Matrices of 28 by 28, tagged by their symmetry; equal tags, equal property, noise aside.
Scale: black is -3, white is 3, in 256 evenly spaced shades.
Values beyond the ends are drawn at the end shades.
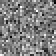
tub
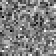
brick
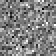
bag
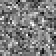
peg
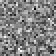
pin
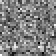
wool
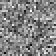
bag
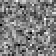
tub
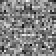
wool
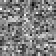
bag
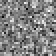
brick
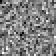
peg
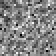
pin
